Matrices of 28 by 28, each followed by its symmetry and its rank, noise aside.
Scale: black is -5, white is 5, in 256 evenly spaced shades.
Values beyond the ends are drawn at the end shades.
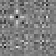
symmetric, rank three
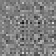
symmetric, rank three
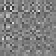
no symmetry, rank two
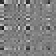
symmetric, rank one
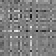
antisymmetric, rank two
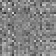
symmetric, rank two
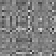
no symmetry, rank three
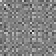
symmetric, rank three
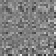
no symmetry, rank three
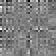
antisymmetric, rank two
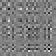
symmetric, rank two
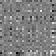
no symmetry, rank three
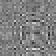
antisymmetric, rank two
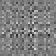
antisymmetric, rank two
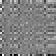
no symmetry, rank one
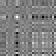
symmetric, rank one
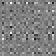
no symmetry, rank two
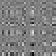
no symmetry, rank two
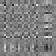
no symmetry, rank two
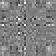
symmetric, rank two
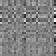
no symmetry, rank one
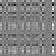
no symmetry, rank one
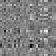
antisymmetric, rank two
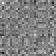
symmetric, rank three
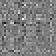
no symmetry, rank three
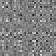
no symmetry, rank three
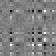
symmetric, rank one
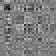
symmetric, rank two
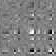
symmetric, rank one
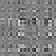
antisymmetric, rank two
